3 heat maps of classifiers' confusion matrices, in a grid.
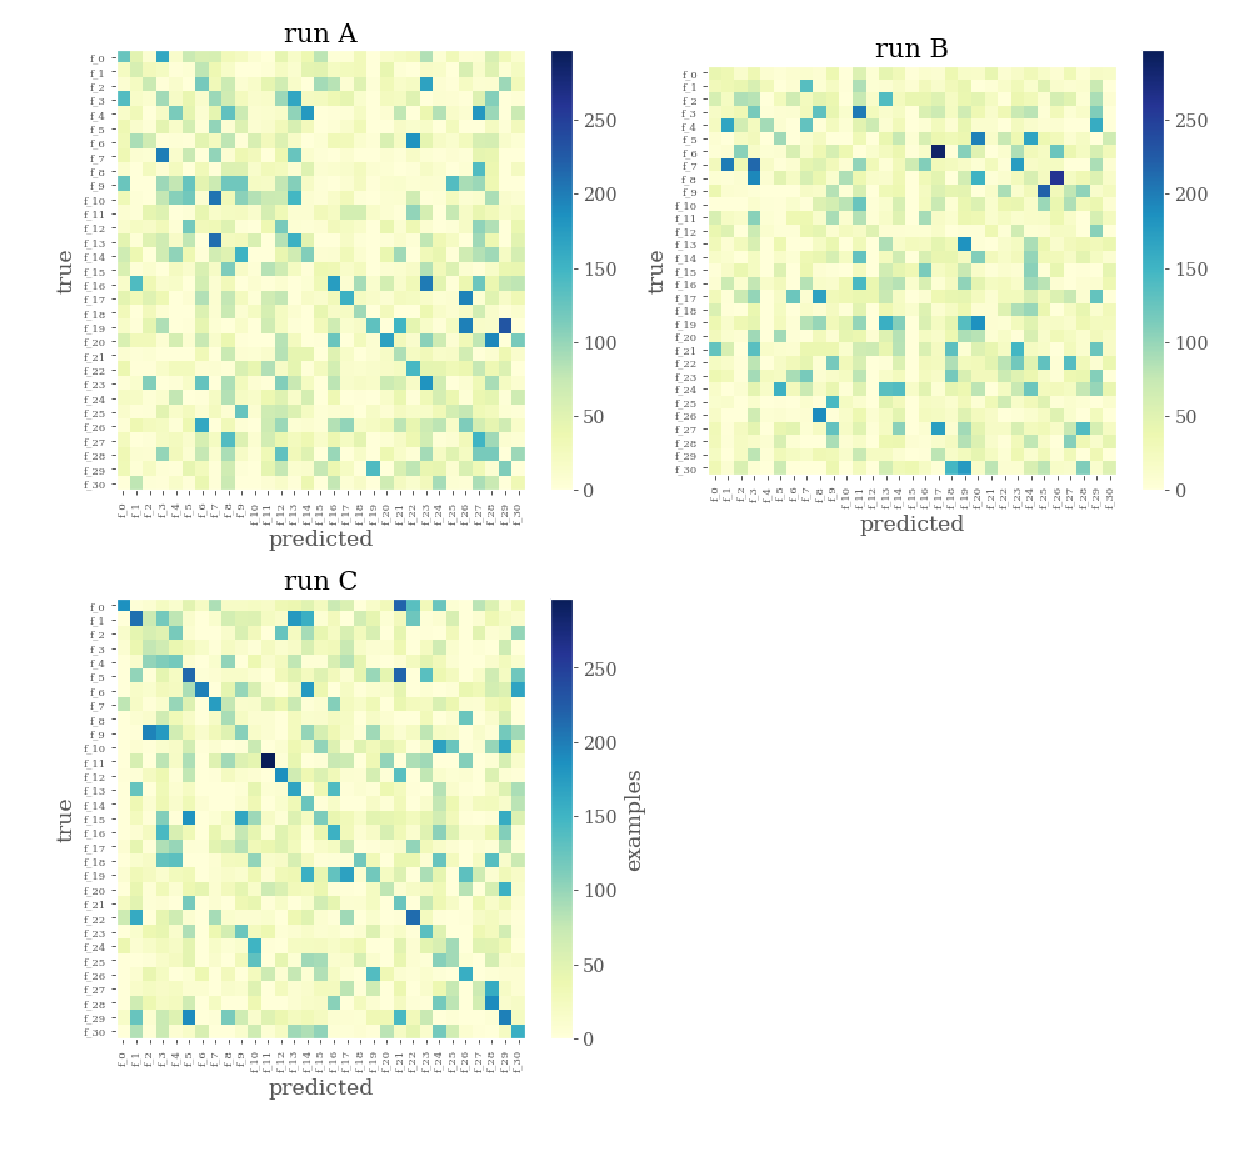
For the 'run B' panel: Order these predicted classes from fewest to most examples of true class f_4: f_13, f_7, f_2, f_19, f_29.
f_13, f_19, f_2, f_7, f_29
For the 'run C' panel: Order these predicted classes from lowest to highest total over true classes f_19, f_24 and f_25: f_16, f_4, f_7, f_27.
f_7, f_4, f_27, f_16
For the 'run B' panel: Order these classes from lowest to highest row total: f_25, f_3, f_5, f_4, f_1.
f_25, f_1, f_4, f_5, f_3
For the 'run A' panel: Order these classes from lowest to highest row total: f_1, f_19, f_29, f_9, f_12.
f_1, f_12, f_29, f_19, f_9
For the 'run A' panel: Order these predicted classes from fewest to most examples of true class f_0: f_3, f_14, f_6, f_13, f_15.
f_13, f_14, f_6, f_15, f_3
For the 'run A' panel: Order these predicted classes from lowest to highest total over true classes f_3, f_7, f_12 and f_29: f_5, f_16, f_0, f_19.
f_16, f_19, f_0, f_5
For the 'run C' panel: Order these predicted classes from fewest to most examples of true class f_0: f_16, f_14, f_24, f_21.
f_14, f_16, f_24, f_21
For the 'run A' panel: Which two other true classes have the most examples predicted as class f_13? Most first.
f_3, f_10
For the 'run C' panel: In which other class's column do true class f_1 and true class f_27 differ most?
f_13
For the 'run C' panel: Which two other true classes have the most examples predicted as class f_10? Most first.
f_24, f_25
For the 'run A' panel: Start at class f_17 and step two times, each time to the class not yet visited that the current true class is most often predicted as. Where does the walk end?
f_6
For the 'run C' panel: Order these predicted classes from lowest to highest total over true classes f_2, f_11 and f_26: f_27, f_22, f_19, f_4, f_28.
f_28, f_27, f_22, f_4, f_19
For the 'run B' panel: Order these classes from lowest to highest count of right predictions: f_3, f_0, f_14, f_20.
f_0, f_14, f_20, f_3
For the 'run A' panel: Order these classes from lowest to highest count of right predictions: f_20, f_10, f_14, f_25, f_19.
f_25, f_10, f_14, f_19, f_20
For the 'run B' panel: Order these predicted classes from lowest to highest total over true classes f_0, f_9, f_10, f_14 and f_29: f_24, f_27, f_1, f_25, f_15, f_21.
f_15, f_1, f_21, f_24, f_27, f_25
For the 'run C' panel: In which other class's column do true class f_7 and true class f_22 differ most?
f_1
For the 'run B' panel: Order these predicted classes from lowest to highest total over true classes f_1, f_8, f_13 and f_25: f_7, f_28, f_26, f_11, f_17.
f_28, f_17, f_11, f_7, f_26
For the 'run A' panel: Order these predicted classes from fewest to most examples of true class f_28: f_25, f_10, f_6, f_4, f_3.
f_10, f_4, f_25, f_6, f_3
